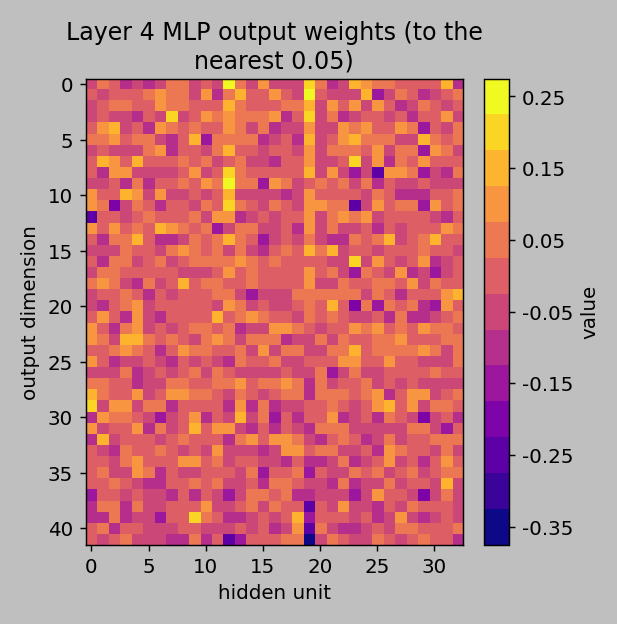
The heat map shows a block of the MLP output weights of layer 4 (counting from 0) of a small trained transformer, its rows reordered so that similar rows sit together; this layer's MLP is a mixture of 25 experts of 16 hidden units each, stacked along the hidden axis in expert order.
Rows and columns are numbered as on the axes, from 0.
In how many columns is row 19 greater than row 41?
15
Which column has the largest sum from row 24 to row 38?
26
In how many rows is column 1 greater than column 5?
20
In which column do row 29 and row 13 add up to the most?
0
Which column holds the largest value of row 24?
23
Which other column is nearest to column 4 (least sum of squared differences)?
32
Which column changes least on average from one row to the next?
5
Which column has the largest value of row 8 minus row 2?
27
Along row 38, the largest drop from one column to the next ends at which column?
19
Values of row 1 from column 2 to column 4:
0 0 0
